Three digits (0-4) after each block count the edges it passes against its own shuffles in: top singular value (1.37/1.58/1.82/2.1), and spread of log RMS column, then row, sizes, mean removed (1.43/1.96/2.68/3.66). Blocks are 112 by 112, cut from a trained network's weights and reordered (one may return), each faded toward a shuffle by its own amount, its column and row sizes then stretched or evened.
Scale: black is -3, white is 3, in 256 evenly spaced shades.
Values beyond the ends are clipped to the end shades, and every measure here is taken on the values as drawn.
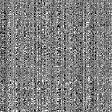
4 3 3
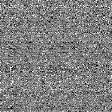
1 1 2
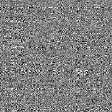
3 2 3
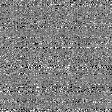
0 0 4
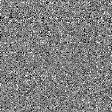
1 2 3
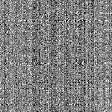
4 1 2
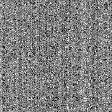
2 1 2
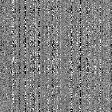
3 4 2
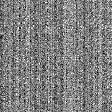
4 1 1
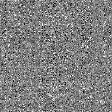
0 3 0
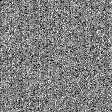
0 0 0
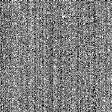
3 1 2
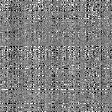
4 3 4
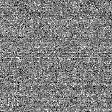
2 1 1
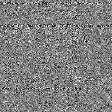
2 2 3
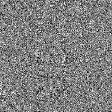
2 2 1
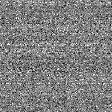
1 0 2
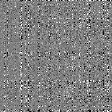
0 4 3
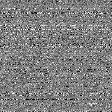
1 0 4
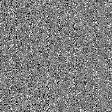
0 3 0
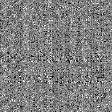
1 2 3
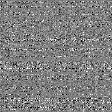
0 1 4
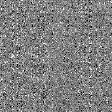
0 3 0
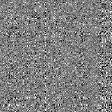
4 3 3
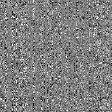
0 4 2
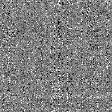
0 3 0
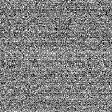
3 1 0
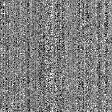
3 3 1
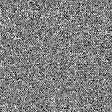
1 0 2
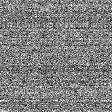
3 0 1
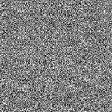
4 2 1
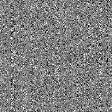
1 3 0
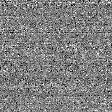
1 0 2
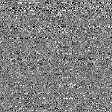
3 1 4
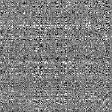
3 3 3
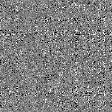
1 3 3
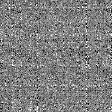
1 3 1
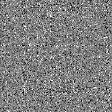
0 2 2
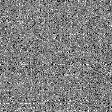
0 0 3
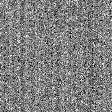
1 1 0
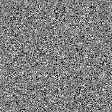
0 1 2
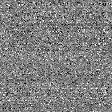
0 0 2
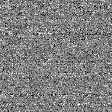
0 0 2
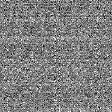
2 2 0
